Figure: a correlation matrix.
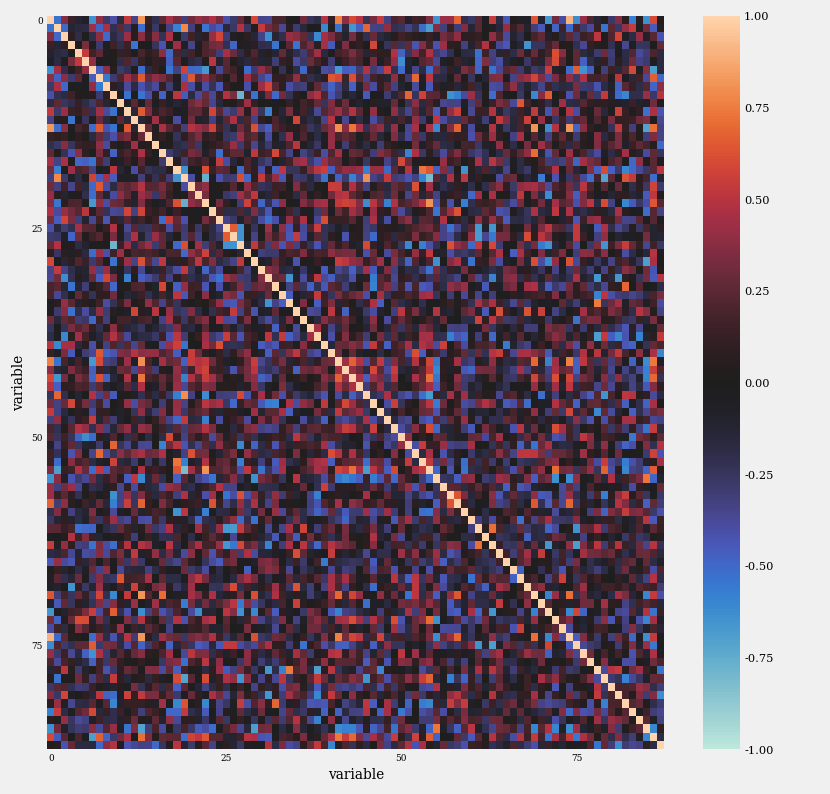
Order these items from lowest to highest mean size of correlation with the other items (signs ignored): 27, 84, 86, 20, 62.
62, 84, 20, 27, 86
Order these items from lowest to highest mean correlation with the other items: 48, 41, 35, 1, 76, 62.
1, 48, 62, 35, 76, 41
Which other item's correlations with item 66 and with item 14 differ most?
67
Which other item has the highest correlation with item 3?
46
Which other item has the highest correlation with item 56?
39
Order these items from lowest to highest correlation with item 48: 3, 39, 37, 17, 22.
22, 39, 17, 3, 37
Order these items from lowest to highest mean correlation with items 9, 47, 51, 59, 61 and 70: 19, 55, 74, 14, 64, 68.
19, 14, 74, 68, 55, 64
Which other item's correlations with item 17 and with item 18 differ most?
38
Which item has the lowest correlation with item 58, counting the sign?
9
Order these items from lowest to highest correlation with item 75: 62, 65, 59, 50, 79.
50, 62, 79, 59, 65
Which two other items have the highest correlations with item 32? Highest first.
82, 16
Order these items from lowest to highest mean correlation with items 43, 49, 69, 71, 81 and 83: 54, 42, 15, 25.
25, 42, 15, 54
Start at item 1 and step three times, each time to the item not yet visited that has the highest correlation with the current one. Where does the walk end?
27
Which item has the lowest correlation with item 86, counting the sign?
6
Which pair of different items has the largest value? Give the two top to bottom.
0, 74
